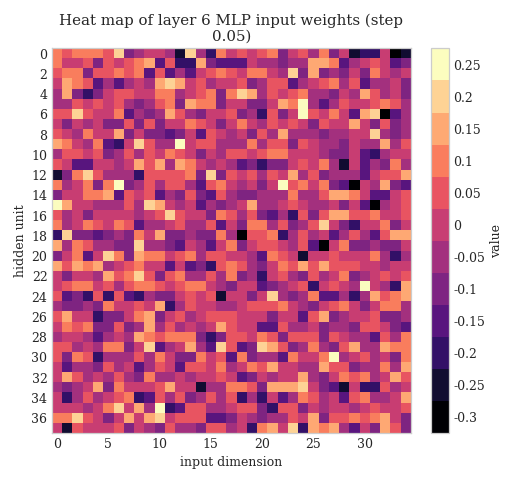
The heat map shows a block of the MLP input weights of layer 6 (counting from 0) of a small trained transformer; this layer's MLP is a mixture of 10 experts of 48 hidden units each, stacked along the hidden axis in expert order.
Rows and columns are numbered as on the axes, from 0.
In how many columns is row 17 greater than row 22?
12
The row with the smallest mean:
24
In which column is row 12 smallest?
0
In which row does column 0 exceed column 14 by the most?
15
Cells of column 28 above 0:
11
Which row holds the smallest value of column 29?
13
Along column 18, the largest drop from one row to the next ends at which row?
34
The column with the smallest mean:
20
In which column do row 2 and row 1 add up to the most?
25
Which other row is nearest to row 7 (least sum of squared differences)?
10
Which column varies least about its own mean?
17
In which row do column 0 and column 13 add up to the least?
18
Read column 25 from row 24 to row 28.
0.1 -0.1 0.05 0 0.05
